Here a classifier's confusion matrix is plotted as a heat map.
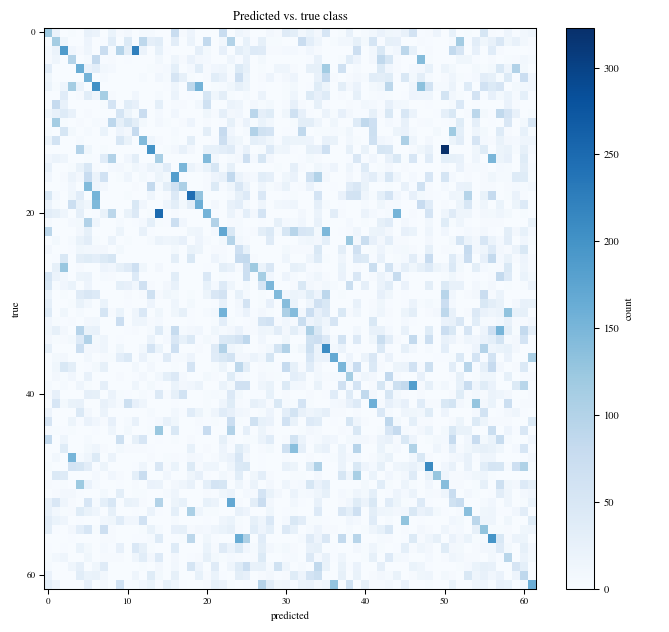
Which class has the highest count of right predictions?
18
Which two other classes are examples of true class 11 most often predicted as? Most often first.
51, 26
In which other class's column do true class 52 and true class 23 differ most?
38
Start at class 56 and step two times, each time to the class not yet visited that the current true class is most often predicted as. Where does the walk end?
53
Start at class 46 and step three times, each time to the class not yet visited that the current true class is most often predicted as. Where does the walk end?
35
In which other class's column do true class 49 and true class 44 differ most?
14
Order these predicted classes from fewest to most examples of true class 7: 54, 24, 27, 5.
24, 27, 5, 54
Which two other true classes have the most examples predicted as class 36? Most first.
61, 32
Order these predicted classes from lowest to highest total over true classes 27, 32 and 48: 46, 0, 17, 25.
17, 46, 0, 25
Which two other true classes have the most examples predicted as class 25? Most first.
56, 34
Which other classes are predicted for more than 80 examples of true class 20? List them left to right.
8, 14, 44
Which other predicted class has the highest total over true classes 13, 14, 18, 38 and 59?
50
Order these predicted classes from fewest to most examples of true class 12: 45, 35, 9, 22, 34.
34, 35, 9, 22, 45
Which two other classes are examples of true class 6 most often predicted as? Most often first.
19, 47
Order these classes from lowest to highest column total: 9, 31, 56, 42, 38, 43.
9, 38, 42, 31, 43, 56
